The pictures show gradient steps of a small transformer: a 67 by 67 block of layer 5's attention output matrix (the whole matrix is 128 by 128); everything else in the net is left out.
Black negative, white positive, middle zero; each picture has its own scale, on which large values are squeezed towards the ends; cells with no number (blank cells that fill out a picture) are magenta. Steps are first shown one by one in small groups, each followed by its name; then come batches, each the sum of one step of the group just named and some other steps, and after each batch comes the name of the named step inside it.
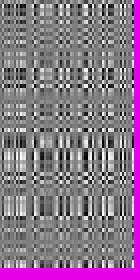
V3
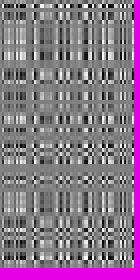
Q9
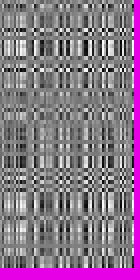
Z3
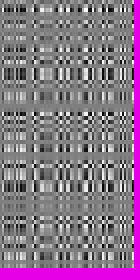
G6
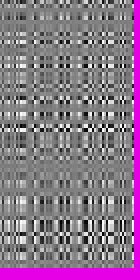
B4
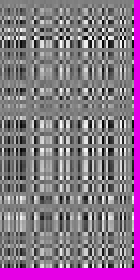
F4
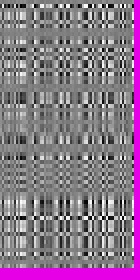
Z3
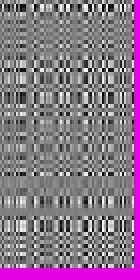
Z3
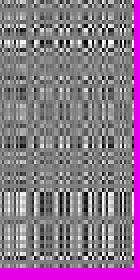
Z3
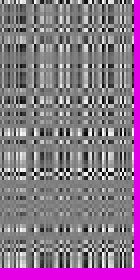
V3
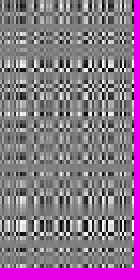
B4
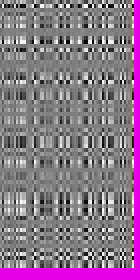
Q9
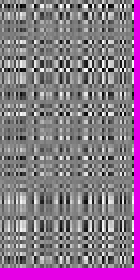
Z3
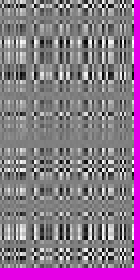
Q9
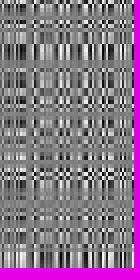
V3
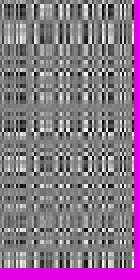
Q9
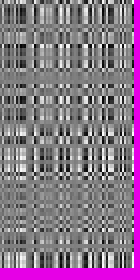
V3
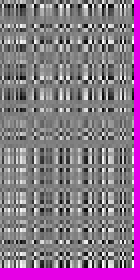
Q9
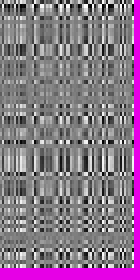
V3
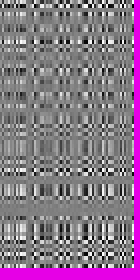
Z3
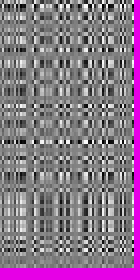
F4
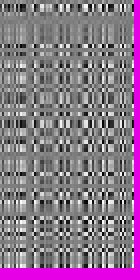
B4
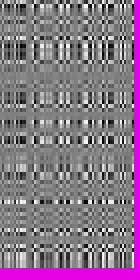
F4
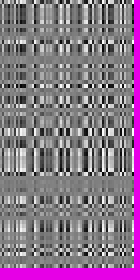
V3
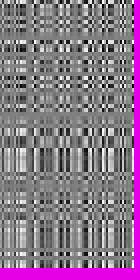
V3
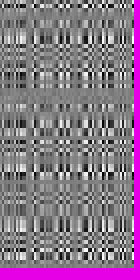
F4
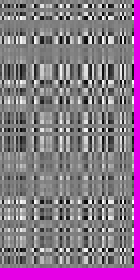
F4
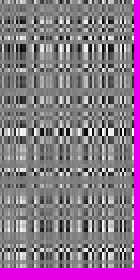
F4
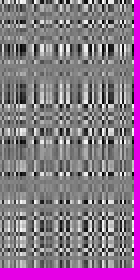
F4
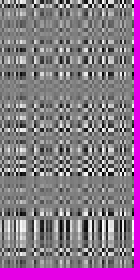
B4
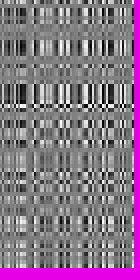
F4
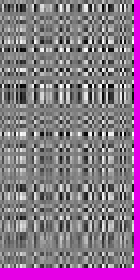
Q9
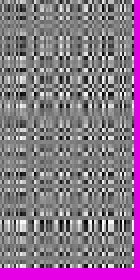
B4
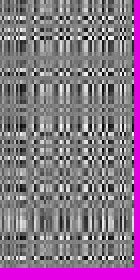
F4
